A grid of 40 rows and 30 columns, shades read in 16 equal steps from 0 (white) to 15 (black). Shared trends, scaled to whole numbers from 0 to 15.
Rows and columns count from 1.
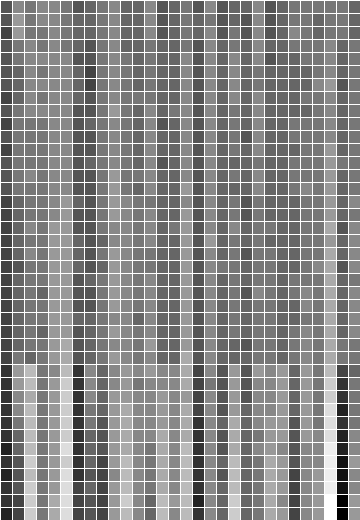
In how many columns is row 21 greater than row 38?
14
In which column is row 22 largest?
1
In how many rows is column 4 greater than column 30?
16
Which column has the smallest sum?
28
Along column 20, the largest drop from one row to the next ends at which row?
29
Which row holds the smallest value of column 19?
21
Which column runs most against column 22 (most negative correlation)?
30
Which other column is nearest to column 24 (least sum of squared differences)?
15
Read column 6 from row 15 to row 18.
7 6 6 6
